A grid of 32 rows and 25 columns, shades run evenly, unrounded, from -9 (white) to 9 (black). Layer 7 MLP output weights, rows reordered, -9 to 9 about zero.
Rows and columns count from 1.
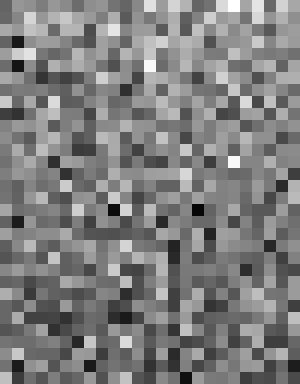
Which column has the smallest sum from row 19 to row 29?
14
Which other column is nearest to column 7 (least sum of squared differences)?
3
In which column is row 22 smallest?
5
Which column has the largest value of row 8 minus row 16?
11
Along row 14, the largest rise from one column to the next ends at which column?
21
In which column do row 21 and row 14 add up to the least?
20
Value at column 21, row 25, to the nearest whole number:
-2
